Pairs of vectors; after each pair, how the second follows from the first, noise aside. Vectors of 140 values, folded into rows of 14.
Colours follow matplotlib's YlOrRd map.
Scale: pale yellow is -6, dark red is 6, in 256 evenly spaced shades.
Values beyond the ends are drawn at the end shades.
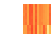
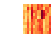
wrapped around, negated, scaled up.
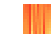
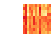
wrapped around, scaled up.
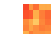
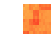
negated, shrunk.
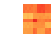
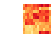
wrapped around, negated, scaled up.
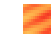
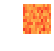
shuffled.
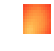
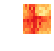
wrapped around, scaled up.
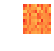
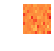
reversed, partly zeroed.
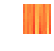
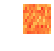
shuffled.
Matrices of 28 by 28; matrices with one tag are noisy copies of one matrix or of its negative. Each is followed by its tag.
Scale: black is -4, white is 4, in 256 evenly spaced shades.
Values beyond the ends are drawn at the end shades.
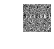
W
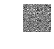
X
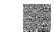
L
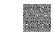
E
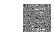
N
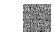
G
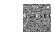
W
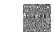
W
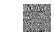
G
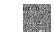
G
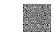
E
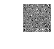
N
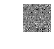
N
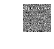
G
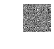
X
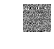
G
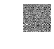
E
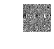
W
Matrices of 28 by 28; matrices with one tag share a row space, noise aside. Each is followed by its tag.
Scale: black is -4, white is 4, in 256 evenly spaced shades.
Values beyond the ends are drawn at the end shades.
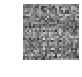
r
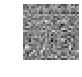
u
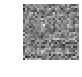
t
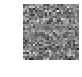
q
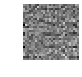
t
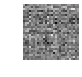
u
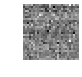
q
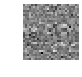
u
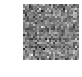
t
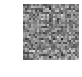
q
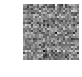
r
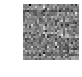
r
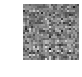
q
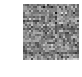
r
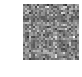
u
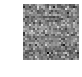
t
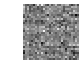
t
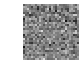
t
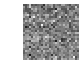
u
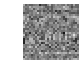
t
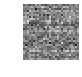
q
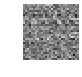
u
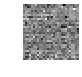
u
